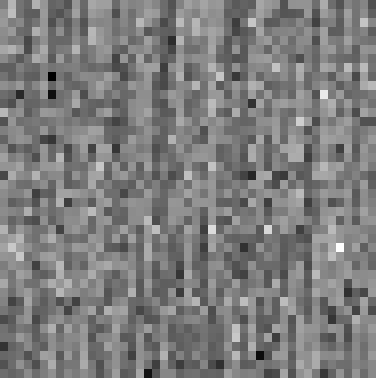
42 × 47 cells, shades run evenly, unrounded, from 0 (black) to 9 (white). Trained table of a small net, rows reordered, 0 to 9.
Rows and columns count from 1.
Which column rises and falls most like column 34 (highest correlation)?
20
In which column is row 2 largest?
2
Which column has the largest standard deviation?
7
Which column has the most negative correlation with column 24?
36
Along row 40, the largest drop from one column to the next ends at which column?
33
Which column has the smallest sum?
31
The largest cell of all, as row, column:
28, 43
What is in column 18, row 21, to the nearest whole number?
5
